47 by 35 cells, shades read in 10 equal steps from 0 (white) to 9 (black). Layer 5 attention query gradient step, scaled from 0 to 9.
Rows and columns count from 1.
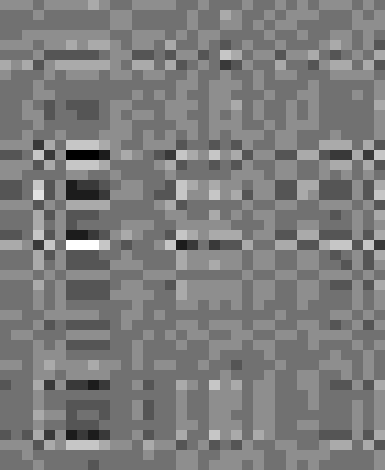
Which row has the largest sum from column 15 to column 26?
25
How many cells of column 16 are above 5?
6
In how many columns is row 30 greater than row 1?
16
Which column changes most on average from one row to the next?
9
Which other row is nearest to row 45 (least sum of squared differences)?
15
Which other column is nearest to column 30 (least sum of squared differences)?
2
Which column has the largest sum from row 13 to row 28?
7
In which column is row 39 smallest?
20
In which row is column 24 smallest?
44
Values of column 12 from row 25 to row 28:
6 4 4 5
